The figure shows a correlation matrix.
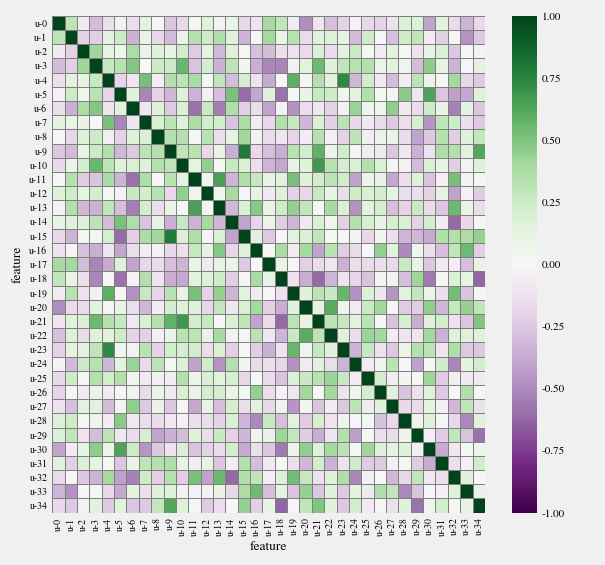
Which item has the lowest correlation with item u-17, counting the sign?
u-3
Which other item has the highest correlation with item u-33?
u-16
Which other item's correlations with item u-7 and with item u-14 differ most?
u-5
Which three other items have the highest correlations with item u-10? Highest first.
u-21, u-3, u-12
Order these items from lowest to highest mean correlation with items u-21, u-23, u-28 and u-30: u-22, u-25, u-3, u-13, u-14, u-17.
u-17, u-13, u-14, u-22, u-25, u-3
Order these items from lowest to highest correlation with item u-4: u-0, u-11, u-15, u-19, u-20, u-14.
u-14, u-0, u-20, u-15, u-11, u-19
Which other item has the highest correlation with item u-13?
u-11
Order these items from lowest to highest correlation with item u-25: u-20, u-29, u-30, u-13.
u-29, u-13, u-20, u-30
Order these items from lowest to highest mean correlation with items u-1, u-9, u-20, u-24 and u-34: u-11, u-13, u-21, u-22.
u-13, u-11, u-22, u-21
